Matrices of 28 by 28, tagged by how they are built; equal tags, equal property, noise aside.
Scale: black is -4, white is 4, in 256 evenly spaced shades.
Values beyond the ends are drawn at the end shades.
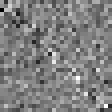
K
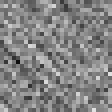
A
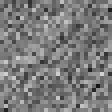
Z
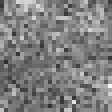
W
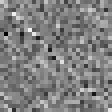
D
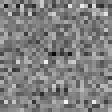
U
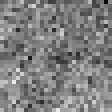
W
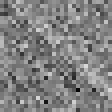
A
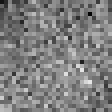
W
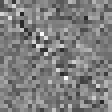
K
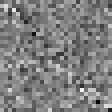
K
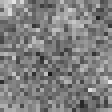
W
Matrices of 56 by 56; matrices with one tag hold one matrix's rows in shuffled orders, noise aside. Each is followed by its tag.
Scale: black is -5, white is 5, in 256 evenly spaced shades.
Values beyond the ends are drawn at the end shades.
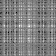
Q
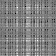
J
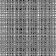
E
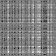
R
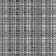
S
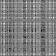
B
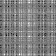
Q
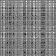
B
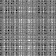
Q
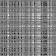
R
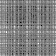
E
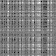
R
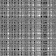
R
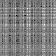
S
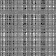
B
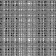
Q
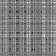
S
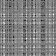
B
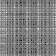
E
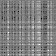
R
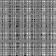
S
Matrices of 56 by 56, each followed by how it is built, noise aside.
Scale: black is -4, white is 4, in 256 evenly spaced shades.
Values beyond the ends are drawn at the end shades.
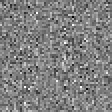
uneven columns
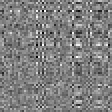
low rank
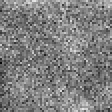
smooth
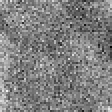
smooth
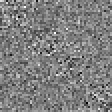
block diagonal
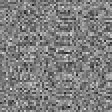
blocks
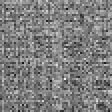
blocks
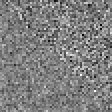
upper triangular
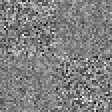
block diagonal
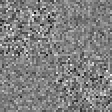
block diagonal
